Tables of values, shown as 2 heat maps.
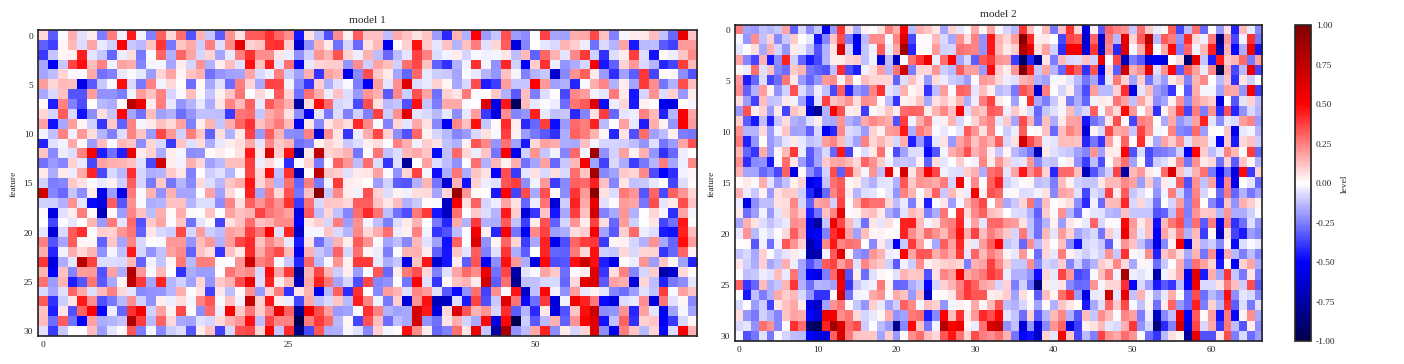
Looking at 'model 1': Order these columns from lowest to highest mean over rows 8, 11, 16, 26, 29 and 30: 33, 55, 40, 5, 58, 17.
58, 40, 17, 5, 33, 55
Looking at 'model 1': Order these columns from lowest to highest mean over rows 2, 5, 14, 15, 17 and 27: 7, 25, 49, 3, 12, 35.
49, 35, 7, 12, 3, 25
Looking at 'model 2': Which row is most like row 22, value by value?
20
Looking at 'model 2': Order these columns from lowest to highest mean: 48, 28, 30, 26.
48, 26, 30, 28
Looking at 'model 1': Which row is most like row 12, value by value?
14
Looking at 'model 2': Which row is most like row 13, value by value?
5
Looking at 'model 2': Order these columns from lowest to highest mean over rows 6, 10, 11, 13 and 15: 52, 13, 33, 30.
52, 30, 33, 13
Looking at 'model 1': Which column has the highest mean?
56
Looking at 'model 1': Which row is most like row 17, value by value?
9
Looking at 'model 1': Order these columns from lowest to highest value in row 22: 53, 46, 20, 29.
53, 29, 46, 20
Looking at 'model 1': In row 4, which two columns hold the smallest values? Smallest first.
52, 31
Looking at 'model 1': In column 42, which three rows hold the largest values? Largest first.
16, 28, 17
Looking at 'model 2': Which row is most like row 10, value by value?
0
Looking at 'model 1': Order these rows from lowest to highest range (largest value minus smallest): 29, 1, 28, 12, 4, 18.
4, 1, 18, 28, 12, 29
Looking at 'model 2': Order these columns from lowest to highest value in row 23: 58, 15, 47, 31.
15, 47, 31, 58
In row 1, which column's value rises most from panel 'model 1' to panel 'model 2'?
36
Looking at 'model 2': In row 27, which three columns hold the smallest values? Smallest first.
10, 9, 44
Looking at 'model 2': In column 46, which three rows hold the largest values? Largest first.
3, 30, 28
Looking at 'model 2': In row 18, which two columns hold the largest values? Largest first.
13, 28
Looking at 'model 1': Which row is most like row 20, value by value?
3
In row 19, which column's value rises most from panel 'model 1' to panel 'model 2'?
49
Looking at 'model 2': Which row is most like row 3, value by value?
30
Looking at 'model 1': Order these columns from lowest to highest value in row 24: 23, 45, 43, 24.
24, 43, 23, 45
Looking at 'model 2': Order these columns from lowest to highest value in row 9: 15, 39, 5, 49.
15, 5, 49, 39
